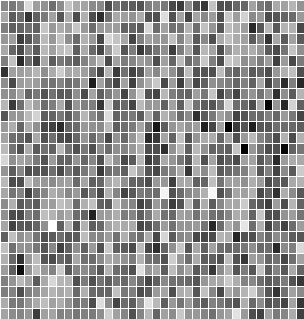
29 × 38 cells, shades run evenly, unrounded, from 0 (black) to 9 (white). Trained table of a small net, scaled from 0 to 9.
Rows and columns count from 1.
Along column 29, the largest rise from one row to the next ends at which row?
13
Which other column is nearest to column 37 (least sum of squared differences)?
24
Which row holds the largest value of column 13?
28
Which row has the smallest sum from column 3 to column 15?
16
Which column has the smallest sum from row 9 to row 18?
35
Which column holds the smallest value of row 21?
27
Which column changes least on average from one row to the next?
6
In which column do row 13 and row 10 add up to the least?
34
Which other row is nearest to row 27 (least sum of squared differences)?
5
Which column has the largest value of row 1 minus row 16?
4
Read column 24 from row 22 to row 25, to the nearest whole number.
5 3 4 6
